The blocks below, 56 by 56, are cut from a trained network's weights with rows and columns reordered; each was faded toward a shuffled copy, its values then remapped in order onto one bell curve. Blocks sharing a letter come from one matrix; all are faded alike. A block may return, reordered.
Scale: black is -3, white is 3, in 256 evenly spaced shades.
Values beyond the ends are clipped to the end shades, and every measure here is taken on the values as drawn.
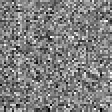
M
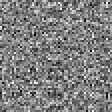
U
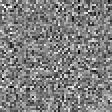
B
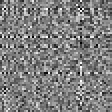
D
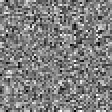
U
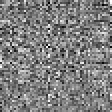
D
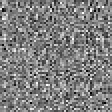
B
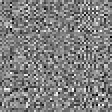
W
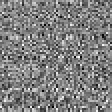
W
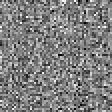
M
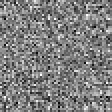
U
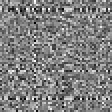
D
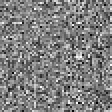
M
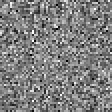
U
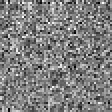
M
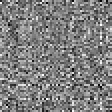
D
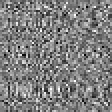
W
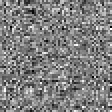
W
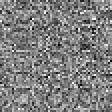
U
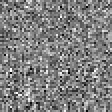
M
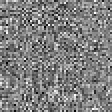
B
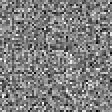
U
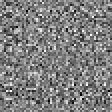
W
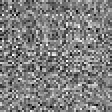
B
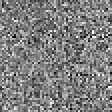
M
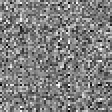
B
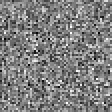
M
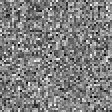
U
